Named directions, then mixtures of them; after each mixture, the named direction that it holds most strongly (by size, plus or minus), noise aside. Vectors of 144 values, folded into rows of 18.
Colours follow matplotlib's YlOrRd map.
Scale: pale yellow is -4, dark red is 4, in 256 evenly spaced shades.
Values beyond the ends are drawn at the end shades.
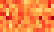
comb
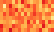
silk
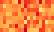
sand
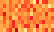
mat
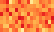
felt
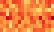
comb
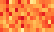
felt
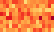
comb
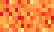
felt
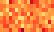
felt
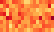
comb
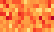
comb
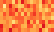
silk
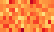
felt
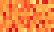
mat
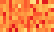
mat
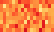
sand
